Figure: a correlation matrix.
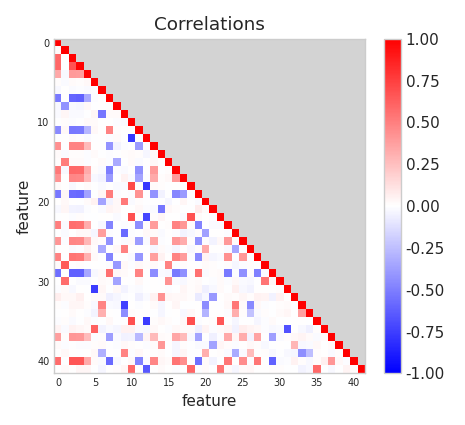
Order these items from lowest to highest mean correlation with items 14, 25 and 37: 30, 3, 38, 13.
30, 38, 13, 3
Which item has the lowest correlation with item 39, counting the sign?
33
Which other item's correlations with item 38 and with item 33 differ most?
9
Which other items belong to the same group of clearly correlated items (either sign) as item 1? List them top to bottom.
8, 15, 28, 30
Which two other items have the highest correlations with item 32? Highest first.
14, 38
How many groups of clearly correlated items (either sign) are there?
6
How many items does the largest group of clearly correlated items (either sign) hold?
16
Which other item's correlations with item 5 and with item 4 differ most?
31
